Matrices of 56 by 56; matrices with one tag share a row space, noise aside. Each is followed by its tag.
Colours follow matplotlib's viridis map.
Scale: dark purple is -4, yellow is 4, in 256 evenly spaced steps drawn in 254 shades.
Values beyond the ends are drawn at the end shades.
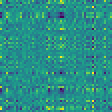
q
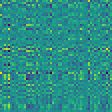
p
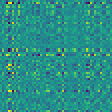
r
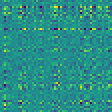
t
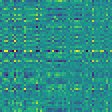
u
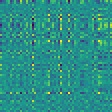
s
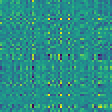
s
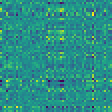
q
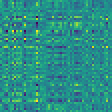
u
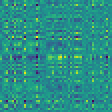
u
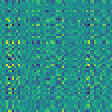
r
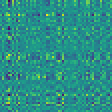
r
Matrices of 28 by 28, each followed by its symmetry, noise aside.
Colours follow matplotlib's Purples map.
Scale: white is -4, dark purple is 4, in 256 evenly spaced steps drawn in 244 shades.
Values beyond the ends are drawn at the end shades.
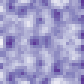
mirrored top to bottom.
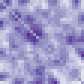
symmetric.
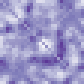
symmetric.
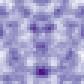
mirrored left to right.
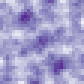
same after a half turn.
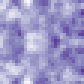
mirrored top to bottom.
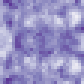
mirrored top to bottom.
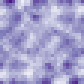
same after a half turn.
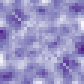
same after a half turn.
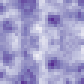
mirrored top to bottom.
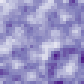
symmetric.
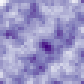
symmetric.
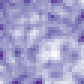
symmetric.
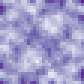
same after a half turn.
